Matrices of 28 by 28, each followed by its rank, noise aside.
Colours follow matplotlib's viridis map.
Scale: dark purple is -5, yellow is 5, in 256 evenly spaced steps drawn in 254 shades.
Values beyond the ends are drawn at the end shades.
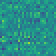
three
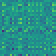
three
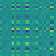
one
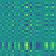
one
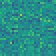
six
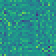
six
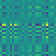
one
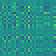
two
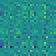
three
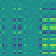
one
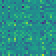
four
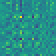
three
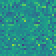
six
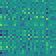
three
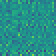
four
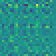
three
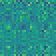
four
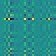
one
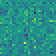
six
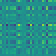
one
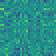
three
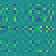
two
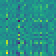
two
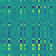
one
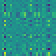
two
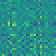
four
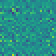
three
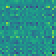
three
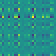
one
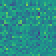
four
